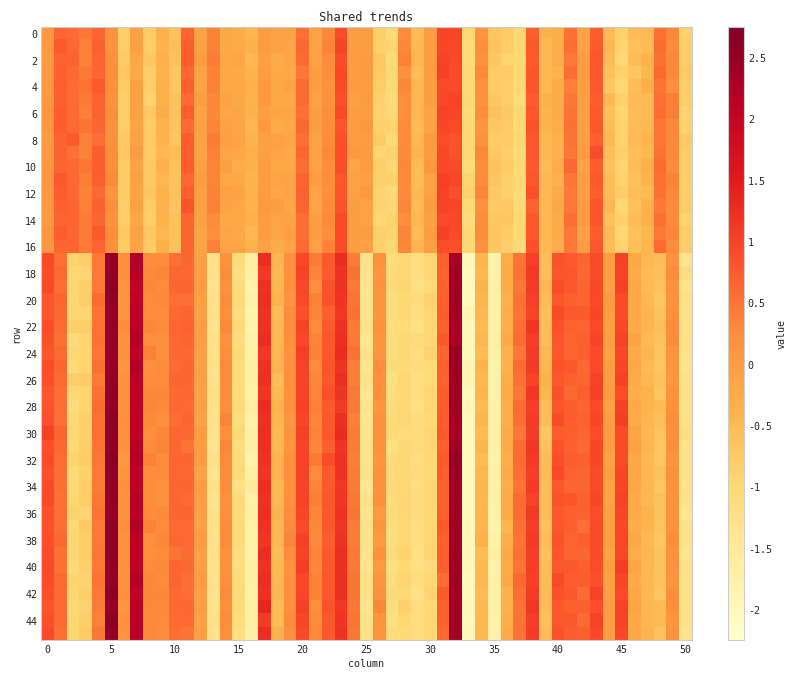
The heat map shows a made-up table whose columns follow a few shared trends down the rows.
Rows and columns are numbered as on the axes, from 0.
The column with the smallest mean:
33
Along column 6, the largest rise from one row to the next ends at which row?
17
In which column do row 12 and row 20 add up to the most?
32
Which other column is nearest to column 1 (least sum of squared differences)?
11
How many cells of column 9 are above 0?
29
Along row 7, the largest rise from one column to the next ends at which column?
38
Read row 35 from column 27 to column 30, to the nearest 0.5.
-1 -1 -1 -1
